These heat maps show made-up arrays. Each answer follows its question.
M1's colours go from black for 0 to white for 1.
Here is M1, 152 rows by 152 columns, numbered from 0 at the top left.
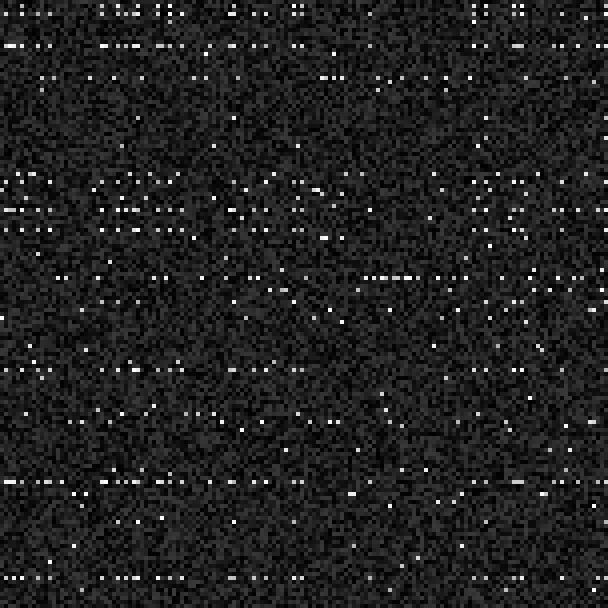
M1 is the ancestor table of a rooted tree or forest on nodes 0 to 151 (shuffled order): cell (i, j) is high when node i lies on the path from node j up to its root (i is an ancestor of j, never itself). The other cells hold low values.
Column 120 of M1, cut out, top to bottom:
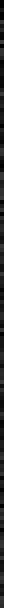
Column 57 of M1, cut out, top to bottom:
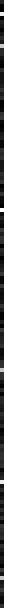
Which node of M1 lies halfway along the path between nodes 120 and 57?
144
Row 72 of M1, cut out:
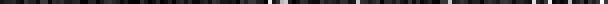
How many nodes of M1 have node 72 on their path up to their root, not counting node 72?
9
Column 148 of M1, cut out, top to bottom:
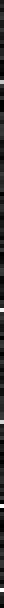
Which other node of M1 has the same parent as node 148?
97
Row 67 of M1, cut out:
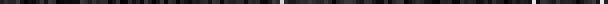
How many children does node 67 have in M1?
3
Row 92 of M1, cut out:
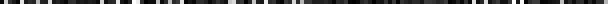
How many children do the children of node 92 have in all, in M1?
3
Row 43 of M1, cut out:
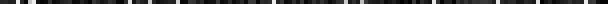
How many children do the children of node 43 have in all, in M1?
9
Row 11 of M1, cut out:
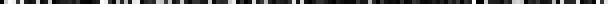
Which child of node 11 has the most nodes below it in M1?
52
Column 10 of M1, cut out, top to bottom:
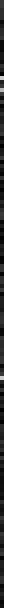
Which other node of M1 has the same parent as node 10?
111
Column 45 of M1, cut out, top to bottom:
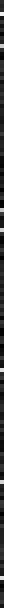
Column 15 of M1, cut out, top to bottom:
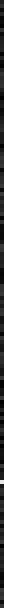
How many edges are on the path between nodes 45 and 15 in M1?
8
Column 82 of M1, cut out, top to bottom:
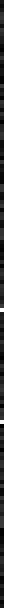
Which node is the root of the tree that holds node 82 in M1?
105
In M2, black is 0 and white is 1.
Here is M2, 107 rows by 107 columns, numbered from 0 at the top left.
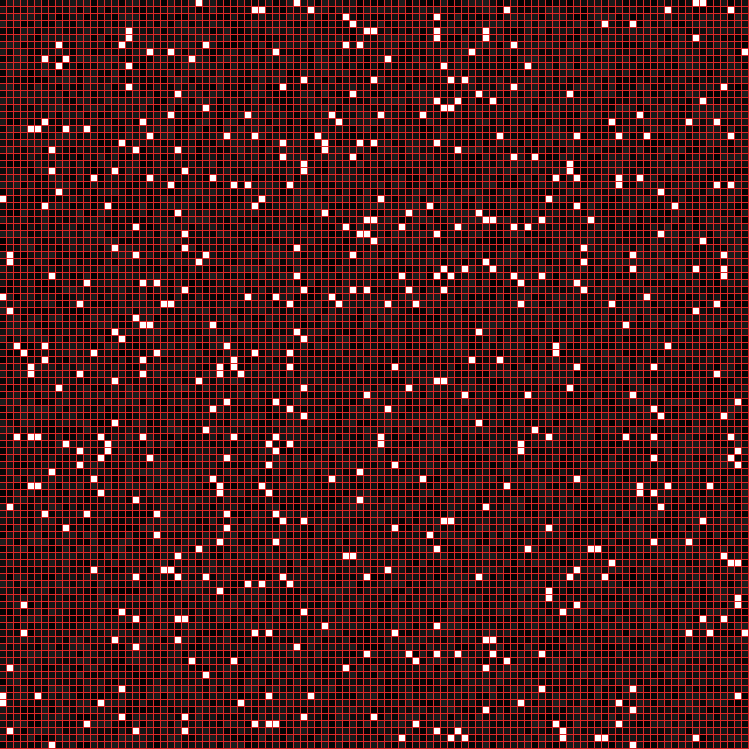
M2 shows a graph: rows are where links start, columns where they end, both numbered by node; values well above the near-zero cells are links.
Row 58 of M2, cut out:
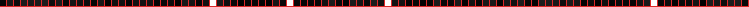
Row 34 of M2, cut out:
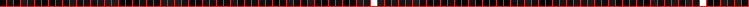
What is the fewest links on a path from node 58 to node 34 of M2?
5
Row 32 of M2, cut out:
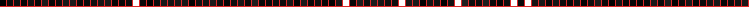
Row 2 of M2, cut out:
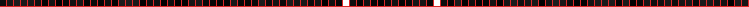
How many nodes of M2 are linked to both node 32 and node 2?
1
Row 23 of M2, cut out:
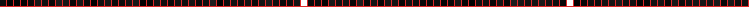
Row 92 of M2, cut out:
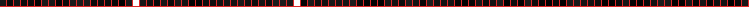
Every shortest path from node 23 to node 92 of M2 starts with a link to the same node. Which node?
node 81
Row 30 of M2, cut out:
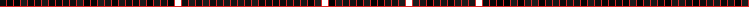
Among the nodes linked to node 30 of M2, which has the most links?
node 25
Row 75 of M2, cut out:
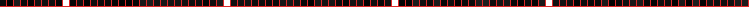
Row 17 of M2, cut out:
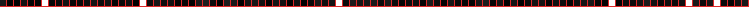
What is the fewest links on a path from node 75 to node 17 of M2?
4
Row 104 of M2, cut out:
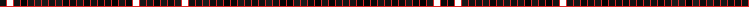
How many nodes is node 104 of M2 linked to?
6
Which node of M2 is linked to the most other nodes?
node 62
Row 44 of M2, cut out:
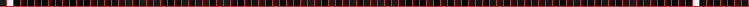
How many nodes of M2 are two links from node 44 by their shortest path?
9
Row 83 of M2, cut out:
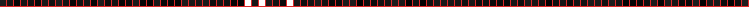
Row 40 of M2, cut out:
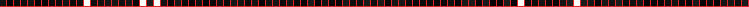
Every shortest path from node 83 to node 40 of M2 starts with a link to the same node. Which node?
node 41
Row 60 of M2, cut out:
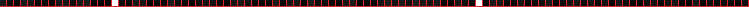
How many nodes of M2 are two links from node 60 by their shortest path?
8
